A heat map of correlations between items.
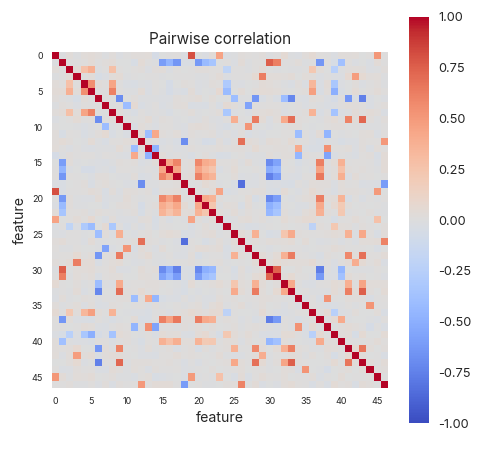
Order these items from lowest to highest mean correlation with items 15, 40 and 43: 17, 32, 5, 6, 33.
6, 5, 32, 33, 17
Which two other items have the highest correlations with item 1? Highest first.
30, 31
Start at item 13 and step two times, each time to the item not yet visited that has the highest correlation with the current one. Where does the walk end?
34
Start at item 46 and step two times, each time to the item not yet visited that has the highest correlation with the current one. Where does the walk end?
12
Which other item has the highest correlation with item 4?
5
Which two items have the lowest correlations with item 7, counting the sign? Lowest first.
27, 10
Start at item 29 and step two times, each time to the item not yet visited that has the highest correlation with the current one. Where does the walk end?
42
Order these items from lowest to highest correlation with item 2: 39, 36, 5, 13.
39, 13, 36, 5
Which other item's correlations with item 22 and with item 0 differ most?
19
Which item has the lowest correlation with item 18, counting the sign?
26
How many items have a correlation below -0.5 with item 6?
5
